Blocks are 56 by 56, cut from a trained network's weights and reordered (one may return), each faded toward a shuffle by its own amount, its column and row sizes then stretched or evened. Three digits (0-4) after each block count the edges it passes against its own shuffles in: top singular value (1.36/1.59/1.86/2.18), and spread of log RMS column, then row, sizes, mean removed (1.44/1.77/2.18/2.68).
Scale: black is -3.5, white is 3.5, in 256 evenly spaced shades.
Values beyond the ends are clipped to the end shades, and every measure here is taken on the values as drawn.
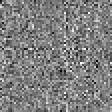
2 2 1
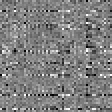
4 3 4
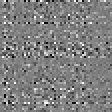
3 3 4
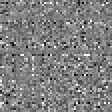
0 2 4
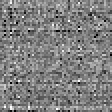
2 3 1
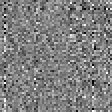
3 3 0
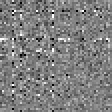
3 3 2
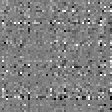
1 3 4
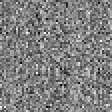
2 1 0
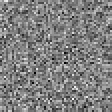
2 0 0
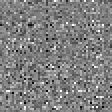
0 2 3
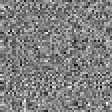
3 0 2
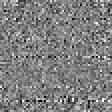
0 0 3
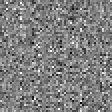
2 3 0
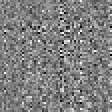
4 3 1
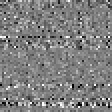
3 1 4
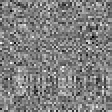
4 1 2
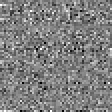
0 0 4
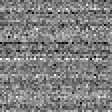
3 0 3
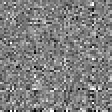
3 2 2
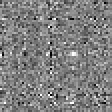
2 2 3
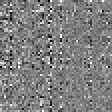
1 4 3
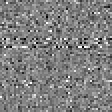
2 0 3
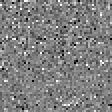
0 0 2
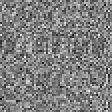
3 0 0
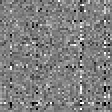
3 3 2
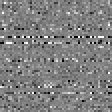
3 0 4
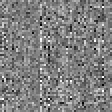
1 4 1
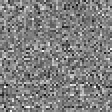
3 0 2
